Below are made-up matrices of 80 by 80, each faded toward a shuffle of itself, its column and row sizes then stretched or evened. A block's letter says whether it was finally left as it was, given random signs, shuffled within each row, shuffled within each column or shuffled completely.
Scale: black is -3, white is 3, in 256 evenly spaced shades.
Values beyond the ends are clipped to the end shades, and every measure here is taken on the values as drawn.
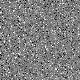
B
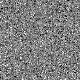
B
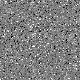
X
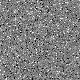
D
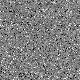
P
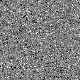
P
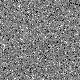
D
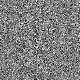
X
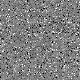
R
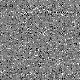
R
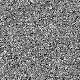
P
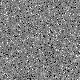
D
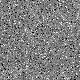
D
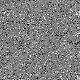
R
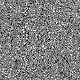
B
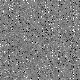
B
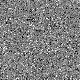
P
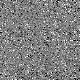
X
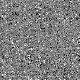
X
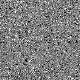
X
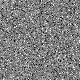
D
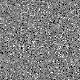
R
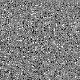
R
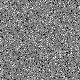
D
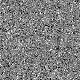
P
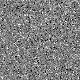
B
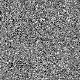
X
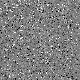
B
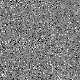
X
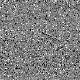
R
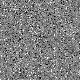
B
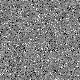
P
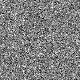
B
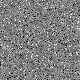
D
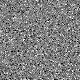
P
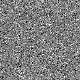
B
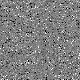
R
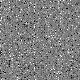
B
